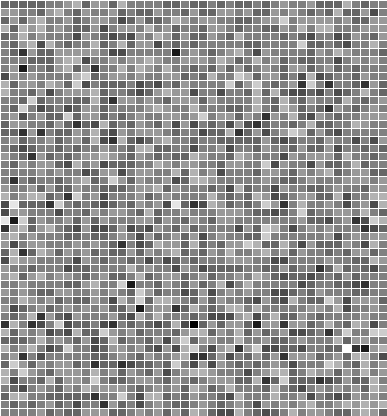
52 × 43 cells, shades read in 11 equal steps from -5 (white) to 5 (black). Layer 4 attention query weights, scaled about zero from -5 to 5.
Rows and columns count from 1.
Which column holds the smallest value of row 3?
32
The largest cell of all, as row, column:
41, 22
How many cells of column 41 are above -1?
32
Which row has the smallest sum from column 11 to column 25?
8
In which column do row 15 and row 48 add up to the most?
30
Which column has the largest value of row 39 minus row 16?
16
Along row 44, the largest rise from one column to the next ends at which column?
40
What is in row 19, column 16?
-2
